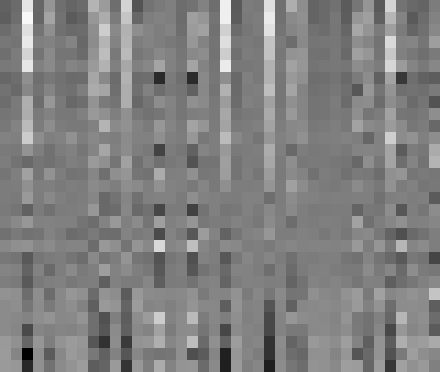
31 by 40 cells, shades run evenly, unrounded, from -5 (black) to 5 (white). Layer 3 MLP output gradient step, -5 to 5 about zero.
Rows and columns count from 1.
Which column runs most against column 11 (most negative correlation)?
9
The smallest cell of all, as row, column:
30, 3
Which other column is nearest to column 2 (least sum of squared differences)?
17
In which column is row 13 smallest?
15
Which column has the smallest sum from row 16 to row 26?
21
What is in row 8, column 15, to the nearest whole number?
-1
